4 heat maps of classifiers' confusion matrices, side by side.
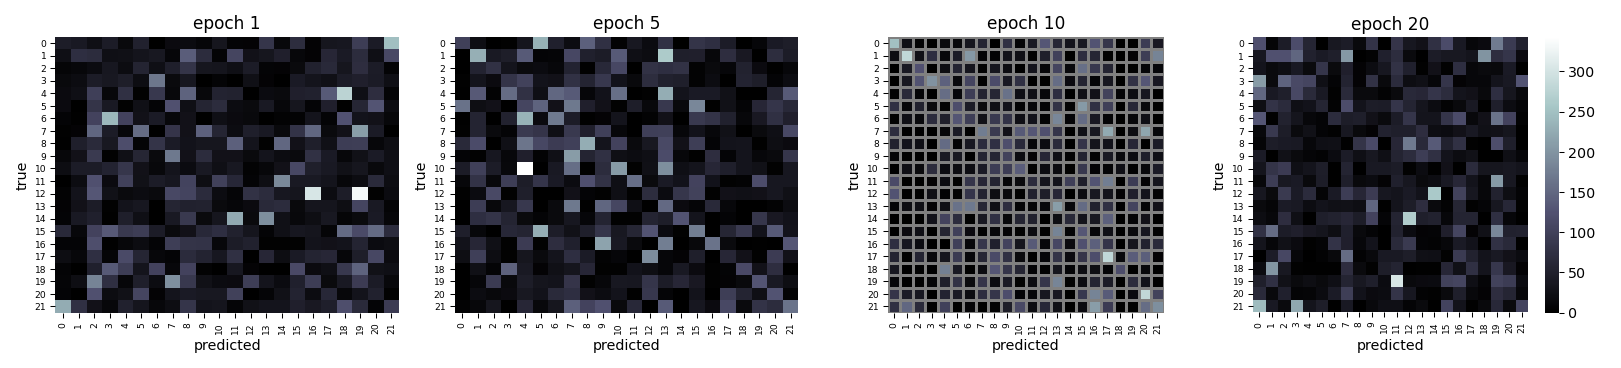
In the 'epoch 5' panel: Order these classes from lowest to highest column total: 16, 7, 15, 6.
16, 6, 15, 7
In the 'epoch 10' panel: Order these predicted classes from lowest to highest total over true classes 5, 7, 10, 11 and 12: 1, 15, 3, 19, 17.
1, 3, 19, 15, 17
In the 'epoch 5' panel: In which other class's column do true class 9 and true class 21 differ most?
17
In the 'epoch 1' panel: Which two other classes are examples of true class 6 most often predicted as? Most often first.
3, 18
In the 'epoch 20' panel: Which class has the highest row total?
1
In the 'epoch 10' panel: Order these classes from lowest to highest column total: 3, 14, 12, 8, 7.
14, 3, 12, 7, 8
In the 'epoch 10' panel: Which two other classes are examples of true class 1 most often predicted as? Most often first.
6, 21
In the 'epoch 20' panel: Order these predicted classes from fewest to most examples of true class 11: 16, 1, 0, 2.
0, 2, 16, 1
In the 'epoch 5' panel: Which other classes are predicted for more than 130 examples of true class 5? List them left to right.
0, 7, 15
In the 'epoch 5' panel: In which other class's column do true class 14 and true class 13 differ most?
7
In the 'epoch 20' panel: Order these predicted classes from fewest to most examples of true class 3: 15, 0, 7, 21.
7, 15, 21, 0
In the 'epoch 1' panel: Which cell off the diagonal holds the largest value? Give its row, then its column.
12, 19
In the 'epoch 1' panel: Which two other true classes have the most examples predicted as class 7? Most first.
19, 9
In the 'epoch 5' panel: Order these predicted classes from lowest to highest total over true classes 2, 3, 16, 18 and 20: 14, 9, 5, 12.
5, 14, 12, 9
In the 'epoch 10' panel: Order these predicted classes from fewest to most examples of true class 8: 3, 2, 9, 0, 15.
3, 2, 0, 15, 9
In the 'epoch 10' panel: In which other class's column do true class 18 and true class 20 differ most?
16
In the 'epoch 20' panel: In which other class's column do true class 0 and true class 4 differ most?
19
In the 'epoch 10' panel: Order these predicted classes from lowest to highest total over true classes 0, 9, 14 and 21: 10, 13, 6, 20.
6, 13, 10, 20
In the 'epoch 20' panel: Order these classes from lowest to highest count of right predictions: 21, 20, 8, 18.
18, 20, 8, 21
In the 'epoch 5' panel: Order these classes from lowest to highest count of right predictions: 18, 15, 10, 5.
18, 5, 15, 10
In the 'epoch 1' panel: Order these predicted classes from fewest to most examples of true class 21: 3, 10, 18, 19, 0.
3, 10, 19, 18, 0
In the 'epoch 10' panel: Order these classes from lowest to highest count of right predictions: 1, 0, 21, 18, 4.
18, 4, 21, 0, 1
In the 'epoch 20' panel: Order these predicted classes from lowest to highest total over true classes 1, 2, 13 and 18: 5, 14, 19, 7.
14, 5, 19, 7
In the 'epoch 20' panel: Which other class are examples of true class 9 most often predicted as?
13
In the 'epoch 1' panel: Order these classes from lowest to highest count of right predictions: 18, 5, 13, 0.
5, 0, 13, 18
